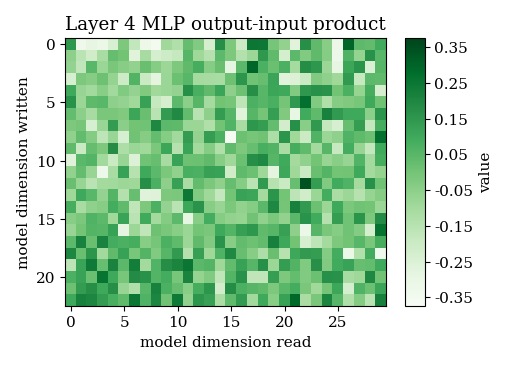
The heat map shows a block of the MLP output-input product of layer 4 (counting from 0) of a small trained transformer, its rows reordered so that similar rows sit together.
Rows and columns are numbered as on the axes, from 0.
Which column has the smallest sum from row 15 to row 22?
26
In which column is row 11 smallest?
3
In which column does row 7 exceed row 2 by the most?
15
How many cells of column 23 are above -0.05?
19
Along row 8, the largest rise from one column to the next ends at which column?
16
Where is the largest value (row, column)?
12, 22
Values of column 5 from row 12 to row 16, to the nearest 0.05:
-0.1 -0.15 0.05 0.1 -0.3
